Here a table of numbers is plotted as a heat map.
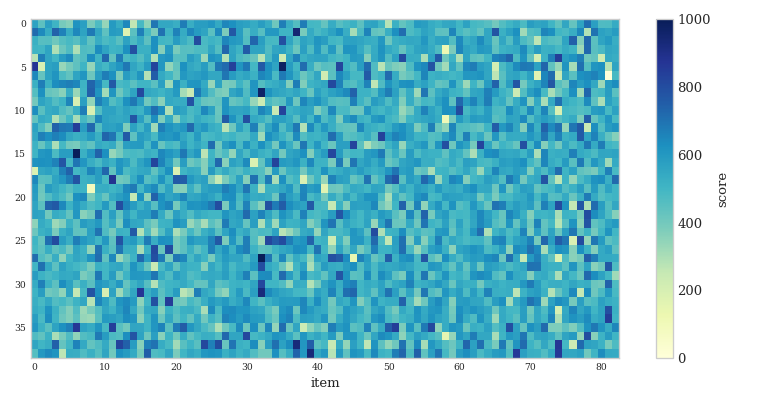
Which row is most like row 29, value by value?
22
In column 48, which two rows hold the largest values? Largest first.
24, 25
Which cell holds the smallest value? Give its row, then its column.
6, 81
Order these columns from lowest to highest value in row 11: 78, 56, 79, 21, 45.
79, 21, 56, 45, 78
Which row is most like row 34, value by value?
33
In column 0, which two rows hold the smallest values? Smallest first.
17, 4
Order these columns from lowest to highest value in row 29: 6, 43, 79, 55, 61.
61, 6, 79, 55, 43
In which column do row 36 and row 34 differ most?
58
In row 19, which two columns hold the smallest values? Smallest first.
8, 41
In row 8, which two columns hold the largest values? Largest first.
32, 15
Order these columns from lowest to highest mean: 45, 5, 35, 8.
8, 5, 45, 35
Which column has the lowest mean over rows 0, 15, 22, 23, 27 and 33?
74
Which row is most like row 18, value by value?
35
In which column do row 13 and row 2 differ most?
77
